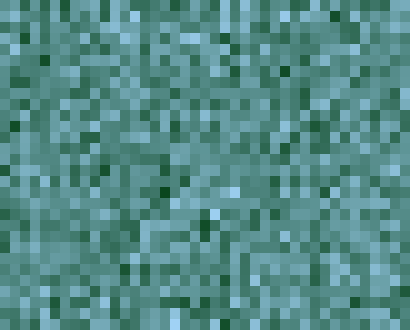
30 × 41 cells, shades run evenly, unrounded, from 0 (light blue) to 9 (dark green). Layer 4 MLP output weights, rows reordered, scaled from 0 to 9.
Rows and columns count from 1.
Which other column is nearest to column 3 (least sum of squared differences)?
31
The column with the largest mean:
32
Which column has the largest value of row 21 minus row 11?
21
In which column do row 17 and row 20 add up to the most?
28
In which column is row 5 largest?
24
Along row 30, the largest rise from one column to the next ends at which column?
23
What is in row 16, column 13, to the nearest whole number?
6
